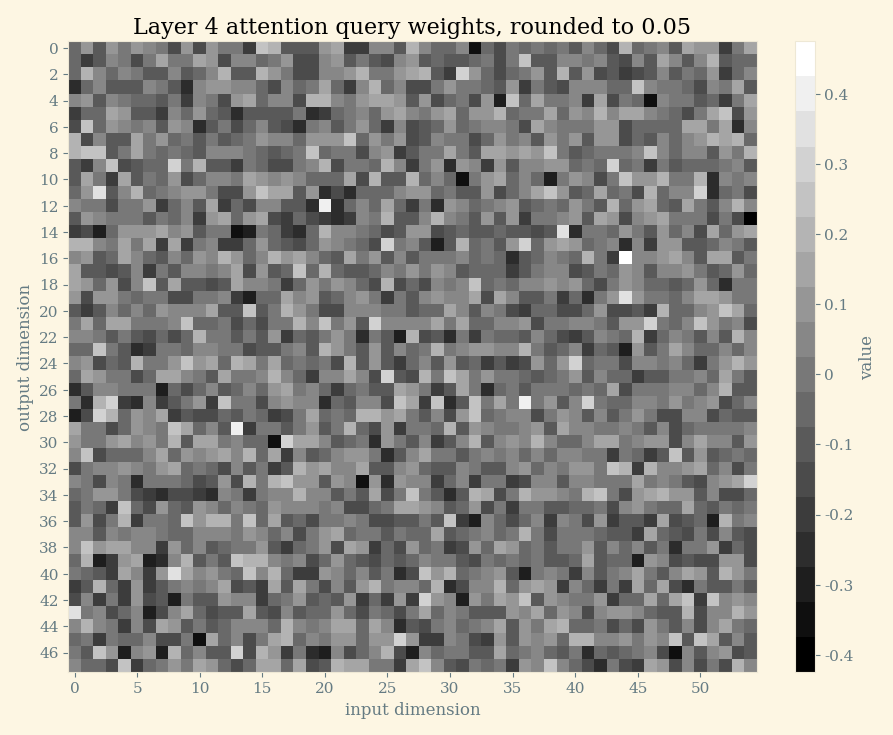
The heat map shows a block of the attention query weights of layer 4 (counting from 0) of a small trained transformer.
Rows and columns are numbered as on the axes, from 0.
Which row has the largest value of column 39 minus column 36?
14
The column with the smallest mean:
7
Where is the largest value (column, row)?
44, 16
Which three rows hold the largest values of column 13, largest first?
29, 46, 39
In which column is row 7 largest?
22
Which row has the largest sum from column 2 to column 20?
30
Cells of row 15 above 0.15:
5
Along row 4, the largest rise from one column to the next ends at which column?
35
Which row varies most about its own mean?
27
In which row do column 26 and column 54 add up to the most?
33
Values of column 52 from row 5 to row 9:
0.25 0.15 0.15 0.1 0
